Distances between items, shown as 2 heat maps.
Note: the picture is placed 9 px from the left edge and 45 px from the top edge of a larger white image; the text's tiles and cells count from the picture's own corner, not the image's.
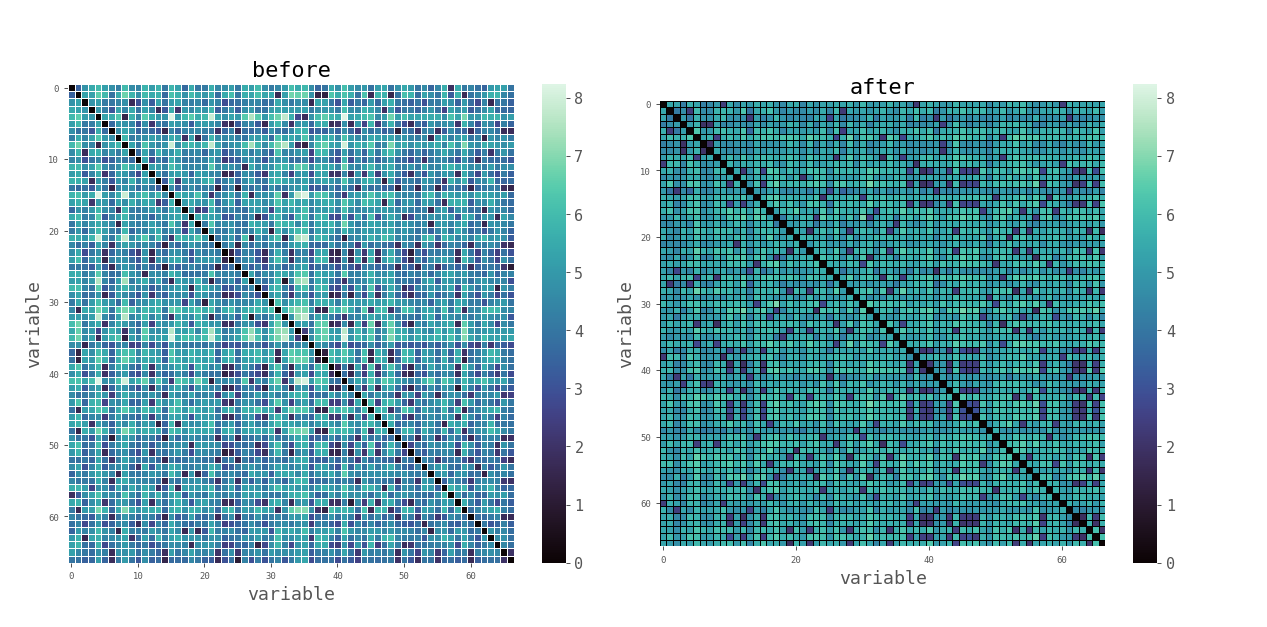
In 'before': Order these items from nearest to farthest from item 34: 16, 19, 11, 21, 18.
19, 16, 18, 11, 21
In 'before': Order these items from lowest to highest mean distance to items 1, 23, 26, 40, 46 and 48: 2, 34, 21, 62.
2, 62, 21, 34
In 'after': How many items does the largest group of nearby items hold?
14
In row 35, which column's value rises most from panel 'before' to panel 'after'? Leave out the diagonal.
8
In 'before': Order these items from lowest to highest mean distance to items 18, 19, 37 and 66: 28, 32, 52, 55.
52, 55, 28, 32
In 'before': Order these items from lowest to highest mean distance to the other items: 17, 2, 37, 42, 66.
66, 42, 2, 17, 37
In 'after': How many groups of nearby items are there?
14
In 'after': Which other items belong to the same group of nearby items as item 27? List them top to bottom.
1, 4
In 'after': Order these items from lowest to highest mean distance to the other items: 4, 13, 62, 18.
13, 62, 18, 4
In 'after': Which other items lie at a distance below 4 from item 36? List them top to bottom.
5, 8, 26, 33, 51
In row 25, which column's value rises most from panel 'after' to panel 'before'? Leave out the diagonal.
41
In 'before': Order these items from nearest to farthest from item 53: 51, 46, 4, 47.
51, 46, 47, 4
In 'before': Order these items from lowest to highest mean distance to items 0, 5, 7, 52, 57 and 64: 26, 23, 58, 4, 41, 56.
23, 58, 26, 56, 41, 4
